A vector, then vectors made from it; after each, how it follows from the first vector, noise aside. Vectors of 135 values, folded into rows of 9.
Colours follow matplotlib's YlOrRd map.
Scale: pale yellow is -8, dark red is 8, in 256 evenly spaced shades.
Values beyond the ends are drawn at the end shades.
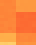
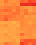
wrapped around, negated.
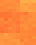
reversed, shrunk.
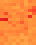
wrapped around, negated, partly zeroed.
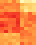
reversed, scaled up.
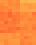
reversed, shrunk.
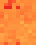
wrapped around, negated, partly zeroed.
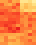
reversed, scaled up.
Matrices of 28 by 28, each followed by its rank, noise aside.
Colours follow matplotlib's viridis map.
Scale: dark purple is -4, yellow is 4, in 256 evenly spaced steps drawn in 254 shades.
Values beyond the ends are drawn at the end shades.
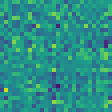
five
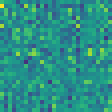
six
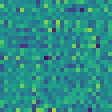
five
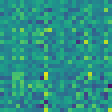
four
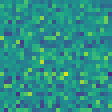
seven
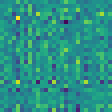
four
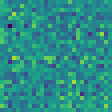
six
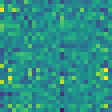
five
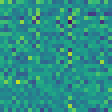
five
